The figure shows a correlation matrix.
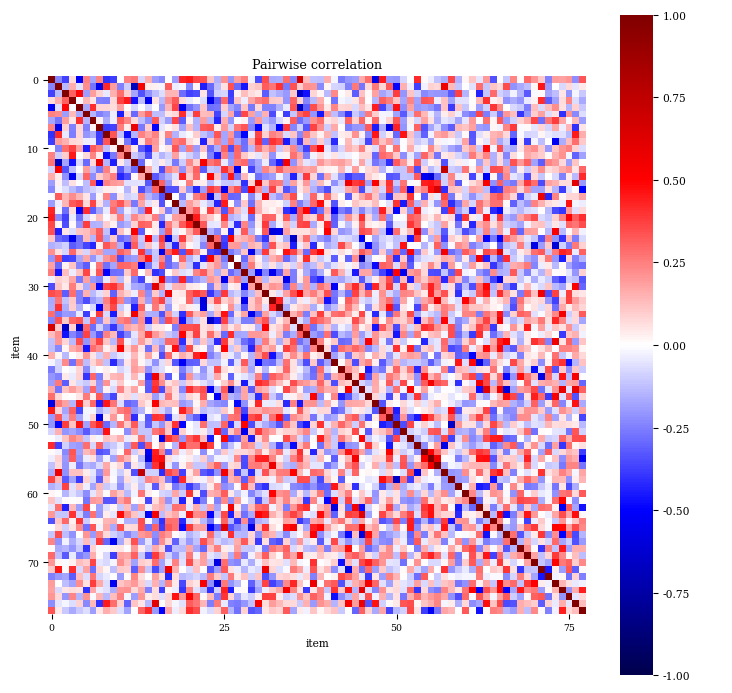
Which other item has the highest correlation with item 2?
4
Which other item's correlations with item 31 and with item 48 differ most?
17
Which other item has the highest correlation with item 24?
51
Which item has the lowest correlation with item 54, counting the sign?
14
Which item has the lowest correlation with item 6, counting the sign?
24
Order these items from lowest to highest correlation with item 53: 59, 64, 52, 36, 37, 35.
35, 64, 52, 59, 36, 37
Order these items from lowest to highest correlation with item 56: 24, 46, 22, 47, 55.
22, 46, 47, 24, 55
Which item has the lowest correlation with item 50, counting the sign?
58
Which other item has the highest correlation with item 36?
0
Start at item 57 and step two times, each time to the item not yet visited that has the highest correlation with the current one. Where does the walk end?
1
